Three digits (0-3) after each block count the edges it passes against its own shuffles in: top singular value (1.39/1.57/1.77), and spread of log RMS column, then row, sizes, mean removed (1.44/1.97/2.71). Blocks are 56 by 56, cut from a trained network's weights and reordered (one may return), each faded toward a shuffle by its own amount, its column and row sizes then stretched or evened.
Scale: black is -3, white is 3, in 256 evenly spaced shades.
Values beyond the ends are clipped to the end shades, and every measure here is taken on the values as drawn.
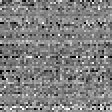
2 0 3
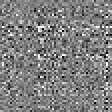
3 2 3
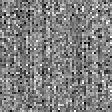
2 0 0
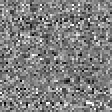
1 0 2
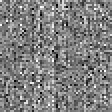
1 2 0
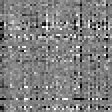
3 2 3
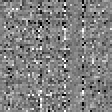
1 3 0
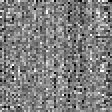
2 2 1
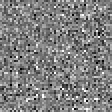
0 2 2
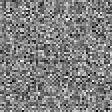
3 0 1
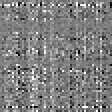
3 2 3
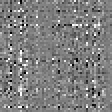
1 3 2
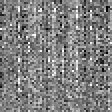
3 2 1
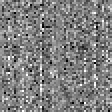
1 2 0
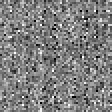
0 1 1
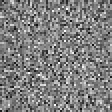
1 0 0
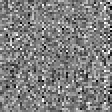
2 2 1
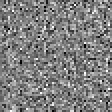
0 2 0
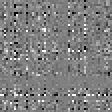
1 3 3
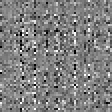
3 3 2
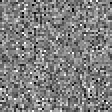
1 1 0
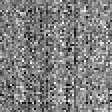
2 1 1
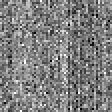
3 0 0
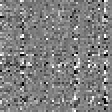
2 3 2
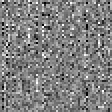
1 3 1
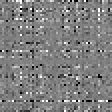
1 2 3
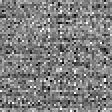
1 1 0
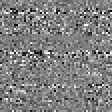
0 1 3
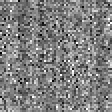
1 0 1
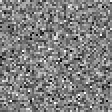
0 0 0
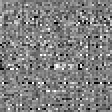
1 0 3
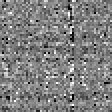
1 2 1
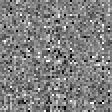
0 2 1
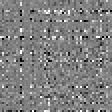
2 3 3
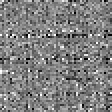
1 0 3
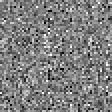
0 1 1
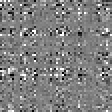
2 3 3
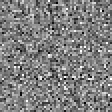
0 1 1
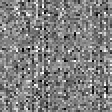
2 2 2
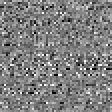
0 0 3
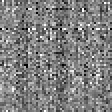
2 0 2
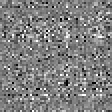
1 2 3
